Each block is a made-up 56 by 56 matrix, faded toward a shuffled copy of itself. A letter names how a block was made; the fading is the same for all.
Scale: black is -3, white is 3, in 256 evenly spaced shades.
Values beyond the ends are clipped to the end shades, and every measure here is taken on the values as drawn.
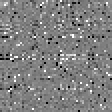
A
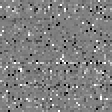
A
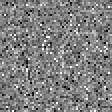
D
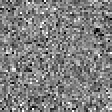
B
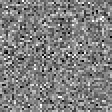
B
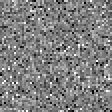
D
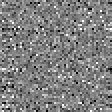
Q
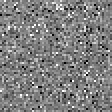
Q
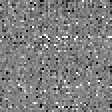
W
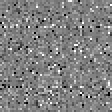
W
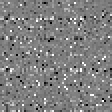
A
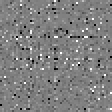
A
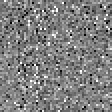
D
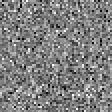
B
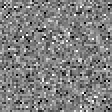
Q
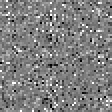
W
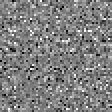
Q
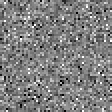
Q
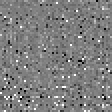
W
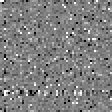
A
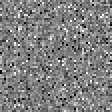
D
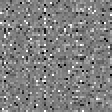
W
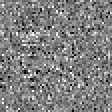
Q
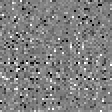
W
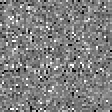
Q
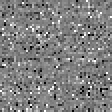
W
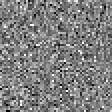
B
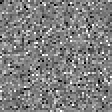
Q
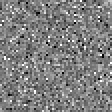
D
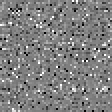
A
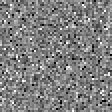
D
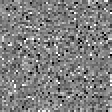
Q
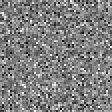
B
